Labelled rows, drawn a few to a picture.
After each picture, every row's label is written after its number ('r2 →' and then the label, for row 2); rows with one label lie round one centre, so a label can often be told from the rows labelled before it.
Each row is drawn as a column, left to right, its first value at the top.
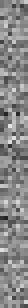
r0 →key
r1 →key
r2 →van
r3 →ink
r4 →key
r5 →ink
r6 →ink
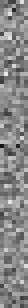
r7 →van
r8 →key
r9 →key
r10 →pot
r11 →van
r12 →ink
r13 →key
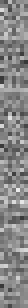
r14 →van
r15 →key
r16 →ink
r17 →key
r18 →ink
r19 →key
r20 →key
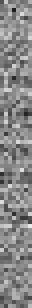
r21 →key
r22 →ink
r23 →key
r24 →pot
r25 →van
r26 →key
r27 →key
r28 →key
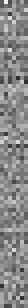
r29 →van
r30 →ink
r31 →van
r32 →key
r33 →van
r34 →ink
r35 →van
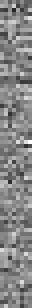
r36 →pot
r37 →pot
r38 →key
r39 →pot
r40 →van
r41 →ink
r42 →van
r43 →van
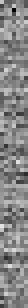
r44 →ink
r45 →key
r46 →key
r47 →pot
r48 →key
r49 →key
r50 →key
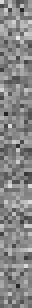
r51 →ink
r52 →key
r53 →pot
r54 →key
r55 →van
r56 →pot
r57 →key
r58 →key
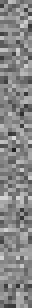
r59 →van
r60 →van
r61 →ink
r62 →ink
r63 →van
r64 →key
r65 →pot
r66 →van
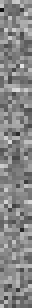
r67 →pot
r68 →ink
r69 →van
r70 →ink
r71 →ink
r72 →pot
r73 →key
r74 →key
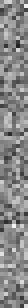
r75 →pot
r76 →ink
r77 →ink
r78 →key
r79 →van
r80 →ink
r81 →pot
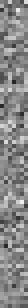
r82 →pot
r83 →van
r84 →ink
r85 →van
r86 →key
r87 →key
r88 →ink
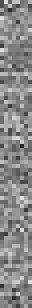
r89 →van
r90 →ink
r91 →pot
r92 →ink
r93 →ink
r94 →van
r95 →key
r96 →ink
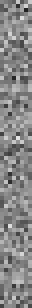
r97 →ink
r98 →pot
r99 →key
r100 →van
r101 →ink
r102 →van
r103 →pot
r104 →ink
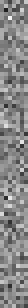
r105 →ink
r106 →pot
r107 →van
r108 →pot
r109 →ink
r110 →key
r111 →ink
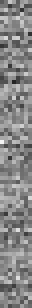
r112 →van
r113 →van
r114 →ink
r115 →van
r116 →van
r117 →pot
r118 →ink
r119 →van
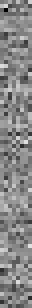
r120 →pot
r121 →pot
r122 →ink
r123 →van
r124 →ink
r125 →van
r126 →van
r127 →ink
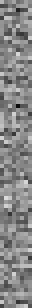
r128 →ink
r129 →van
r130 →van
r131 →ink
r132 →pot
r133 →pot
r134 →pot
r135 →key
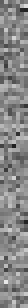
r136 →van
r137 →ink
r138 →van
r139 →van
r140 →ink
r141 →pot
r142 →pot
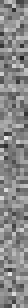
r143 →van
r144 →ink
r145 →ink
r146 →pot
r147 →van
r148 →van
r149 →key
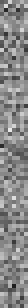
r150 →van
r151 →pot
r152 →ink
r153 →van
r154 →pot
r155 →ink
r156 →pot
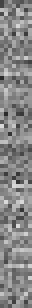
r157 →van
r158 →key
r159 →ink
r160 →pot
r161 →key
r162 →key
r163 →pot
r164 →key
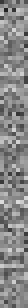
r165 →key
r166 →pot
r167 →key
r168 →ink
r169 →key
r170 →key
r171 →van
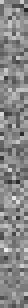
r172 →ink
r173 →key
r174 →key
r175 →van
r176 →key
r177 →ink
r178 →pot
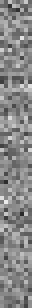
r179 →van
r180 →key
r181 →ink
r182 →pot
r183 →pot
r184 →van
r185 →ink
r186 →van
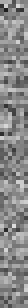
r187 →ink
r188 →pot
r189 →ink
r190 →key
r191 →pot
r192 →pot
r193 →key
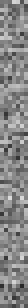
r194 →van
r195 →key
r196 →van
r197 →ink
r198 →ink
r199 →van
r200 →ink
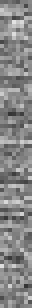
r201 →key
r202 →key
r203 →key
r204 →key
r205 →key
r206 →key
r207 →van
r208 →van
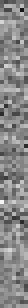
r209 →key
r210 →pot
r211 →pot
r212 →key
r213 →key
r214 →pot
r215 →van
